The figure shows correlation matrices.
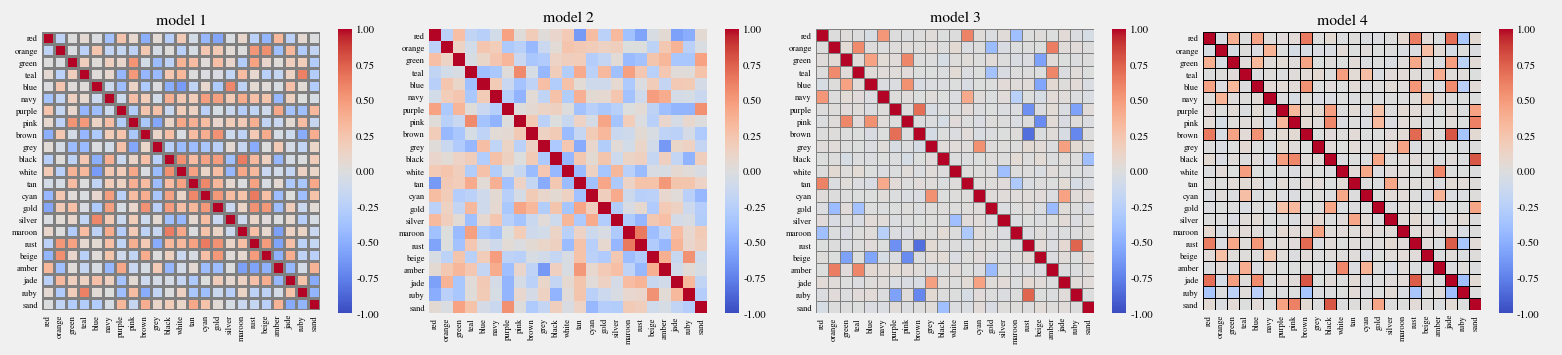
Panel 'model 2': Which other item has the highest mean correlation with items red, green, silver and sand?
purple
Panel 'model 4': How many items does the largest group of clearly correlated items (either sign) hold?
7
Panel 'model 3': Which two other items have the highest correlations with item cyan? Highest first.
grey, jade
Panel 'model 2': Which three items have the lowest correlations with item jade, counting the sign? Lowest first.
red, purple, green
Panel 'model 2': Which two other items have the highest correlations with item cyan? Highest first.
silver, red
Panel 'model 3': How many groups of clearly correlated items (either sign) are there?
7
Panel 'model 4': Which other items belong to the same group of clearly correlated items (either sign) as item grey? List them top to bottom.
maroon
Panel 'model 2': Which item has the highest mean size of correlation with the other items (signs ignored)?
tan
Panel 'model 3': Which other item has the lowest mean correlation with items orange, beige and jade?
pink
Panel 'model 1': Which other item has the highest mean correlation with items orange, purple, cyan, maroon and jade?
rust
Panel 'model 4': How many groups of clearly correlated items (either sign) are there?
6
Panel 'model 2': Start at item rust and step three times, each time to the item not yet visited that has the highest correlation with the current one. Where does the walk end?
pink
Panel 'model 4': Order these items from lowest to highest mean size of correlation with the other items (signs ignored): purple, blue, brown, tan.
tan, purple, blue, brown
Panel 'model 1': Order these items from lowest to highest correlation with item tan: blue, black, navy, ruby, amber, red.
ruby, blue, red, amber, navy, black
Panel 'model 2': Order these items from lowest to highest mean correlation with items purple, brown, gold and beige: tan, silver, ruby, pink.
silver, ruby, tan, pink
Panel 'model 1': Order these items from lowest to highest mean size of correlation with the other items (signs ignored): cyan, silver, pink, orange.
silver, orange, pink, cyan
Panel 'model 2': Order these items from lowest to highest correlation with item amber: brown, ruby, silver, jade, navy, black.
brown, jade, ruby, black, silver, navy
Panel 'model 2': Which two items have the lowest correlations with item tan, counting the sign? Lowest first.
red, grey
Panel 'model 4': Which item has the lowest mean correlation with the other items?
ruby
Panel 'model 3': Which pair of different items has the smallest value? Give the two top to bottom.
brown, rust
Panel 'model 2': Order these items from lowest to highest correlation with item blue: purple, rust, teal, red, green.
teal, red, purple, rust, green
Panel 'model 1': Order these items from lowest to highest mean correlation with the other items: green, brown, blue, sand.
blue, sand, brown, green
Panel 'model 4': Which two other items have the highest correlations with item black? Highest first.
sand, pink
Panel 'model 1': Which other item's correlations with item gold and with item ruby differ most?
brown
